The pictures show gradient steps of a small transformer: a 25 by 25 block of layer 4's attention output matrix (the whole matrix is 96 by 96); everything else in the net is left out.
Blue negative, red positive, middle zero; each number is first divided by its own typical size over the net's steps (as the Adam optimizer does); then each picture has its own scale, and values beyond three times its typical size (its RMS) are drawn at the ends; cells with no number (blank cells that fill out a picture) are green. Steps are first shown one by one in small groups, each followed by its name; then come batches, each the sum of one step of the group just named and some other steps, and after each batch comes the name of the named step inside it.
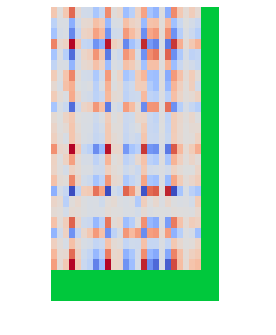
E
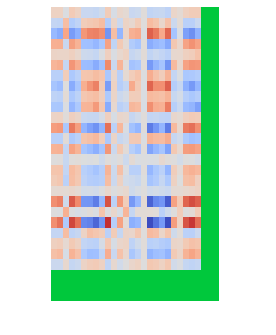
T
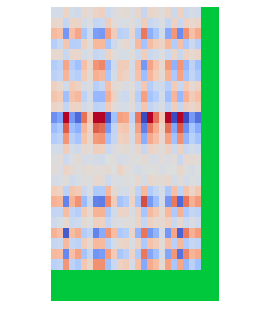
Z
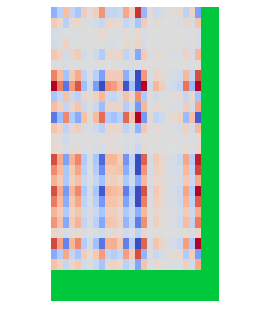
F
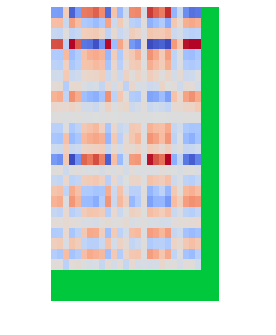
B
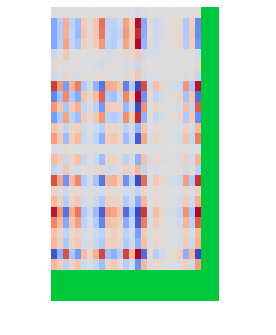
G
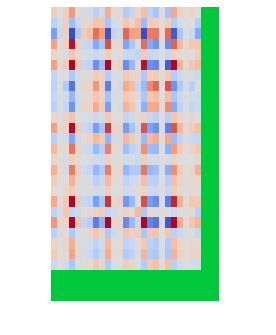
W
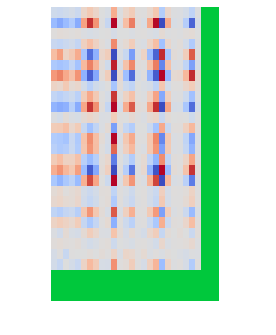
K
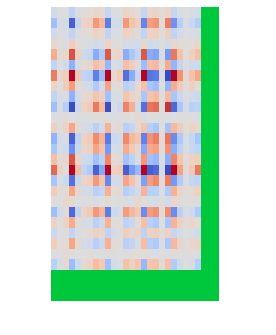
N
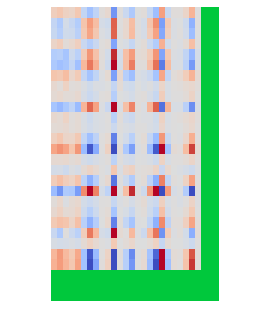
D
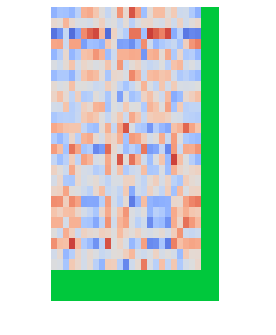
T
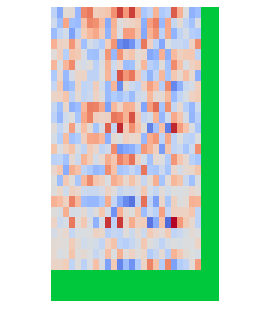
W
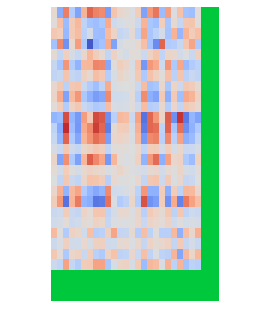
Z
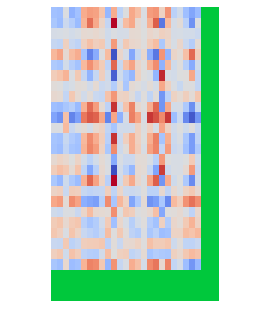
K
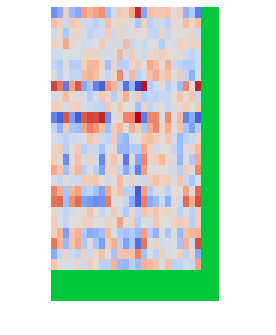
F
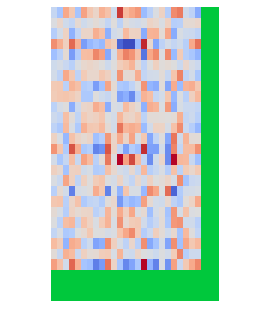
E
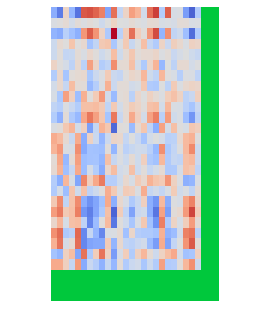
D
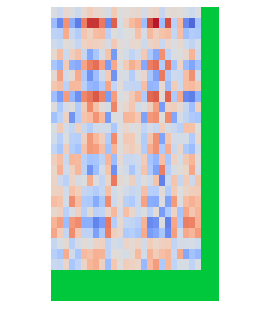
K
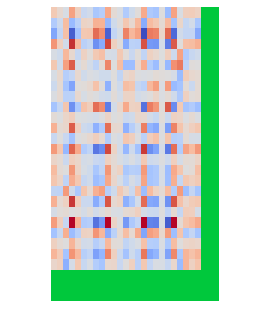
W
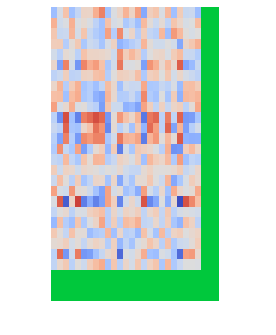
Z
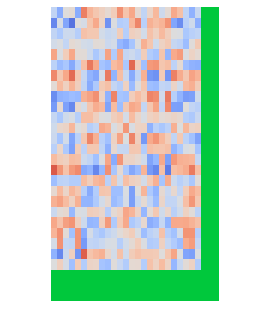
N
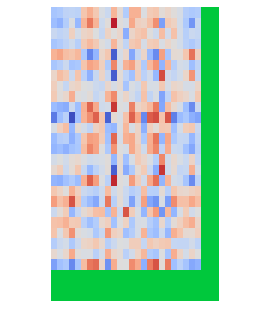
K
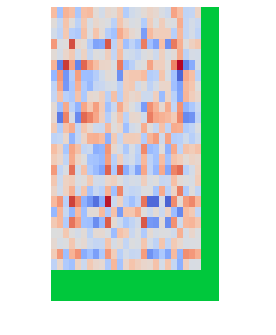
W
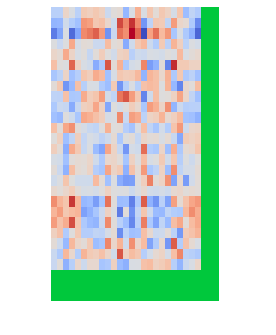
W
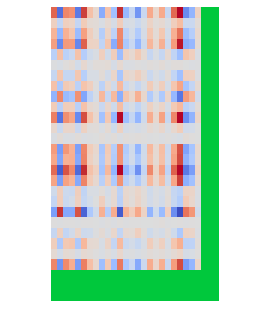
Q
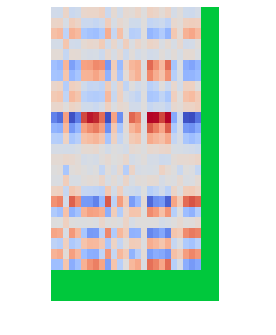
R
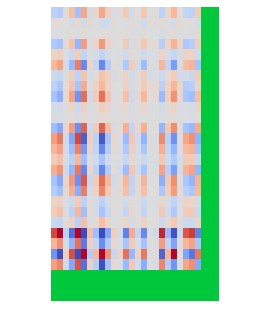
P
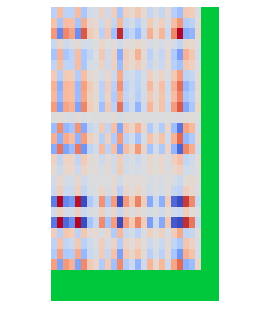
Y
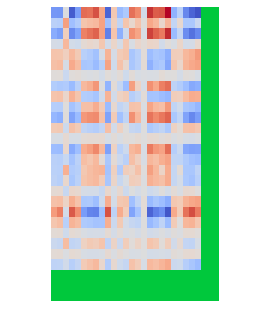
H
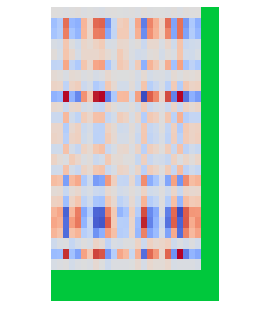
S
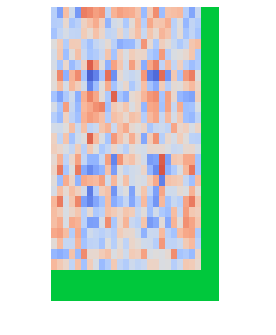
P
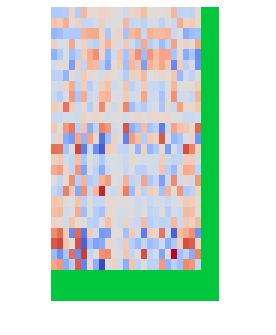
P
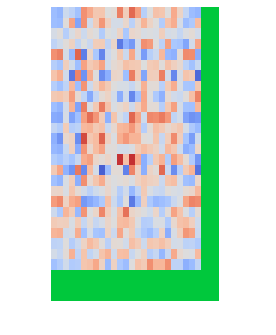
R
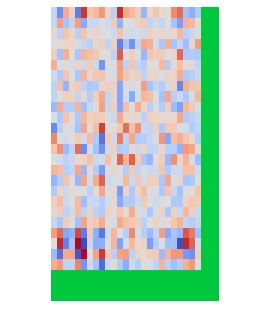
P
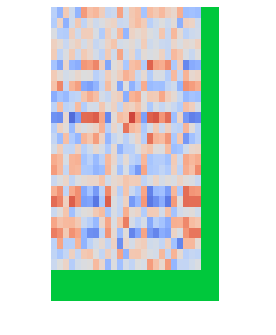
R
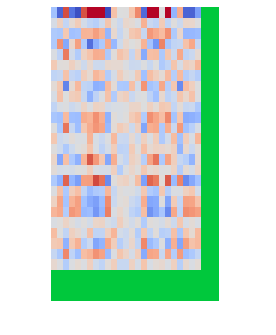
H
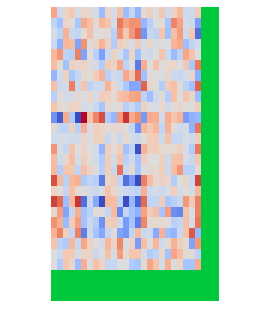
Q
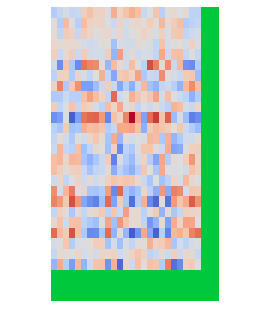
R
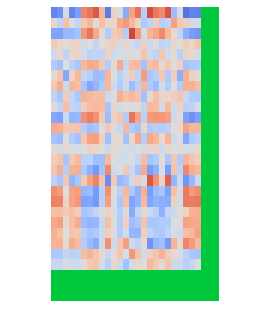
H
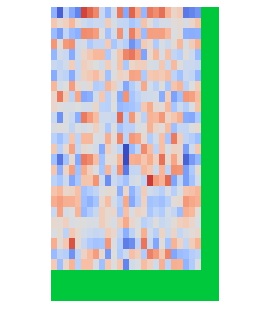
Q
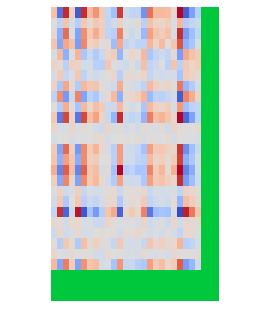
Q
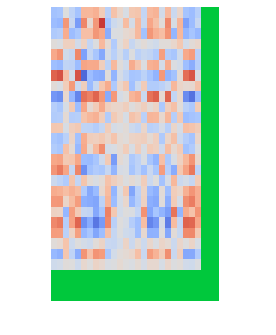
S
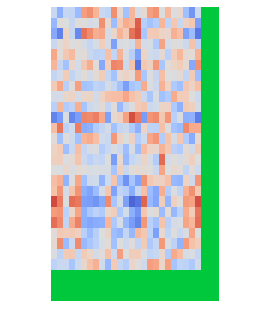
H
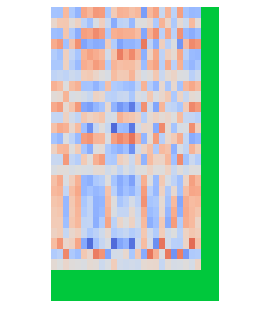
S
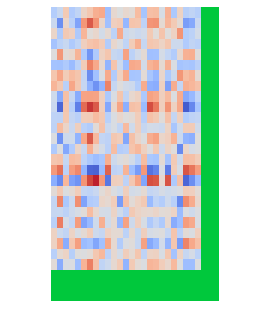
Y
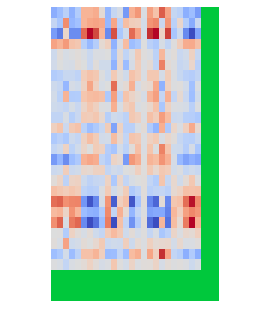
H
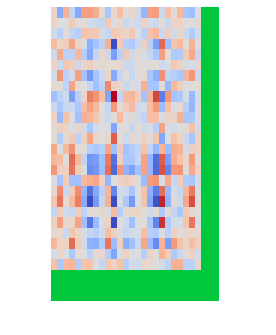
Q
